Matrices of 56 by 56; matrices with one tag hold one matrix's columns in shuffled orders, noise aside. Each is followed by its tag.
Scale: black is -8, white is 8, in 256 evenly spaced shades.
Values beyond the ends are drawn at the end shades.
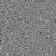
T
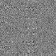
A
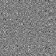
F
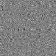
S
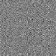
T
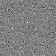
A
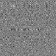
S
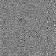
T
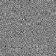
F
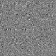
S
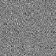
F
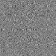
S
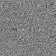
S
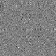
S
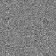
T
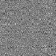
F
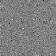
T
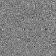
S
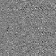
A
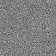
A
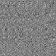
S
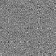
A
